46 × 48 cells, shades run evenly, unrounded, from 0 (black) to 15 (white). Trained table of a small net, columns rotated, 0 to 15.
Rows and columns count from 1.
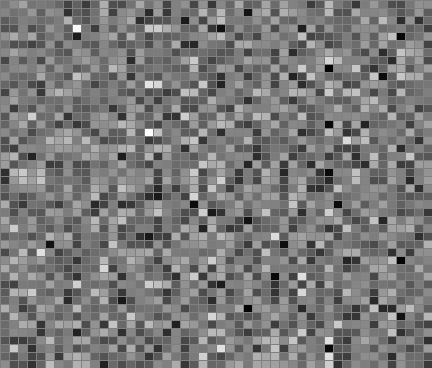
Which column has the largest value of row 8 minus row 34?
22
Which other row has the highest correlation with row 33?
40
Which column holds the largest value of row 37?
34
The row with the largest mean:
12
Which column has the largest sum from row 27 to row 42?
44
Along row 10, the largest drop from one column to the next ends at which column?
43
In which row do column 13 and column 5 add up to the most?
32
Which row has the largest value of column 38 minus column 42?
41
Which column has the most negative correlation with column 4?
20
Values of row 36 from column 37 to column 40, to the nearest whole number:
10 6 7 8
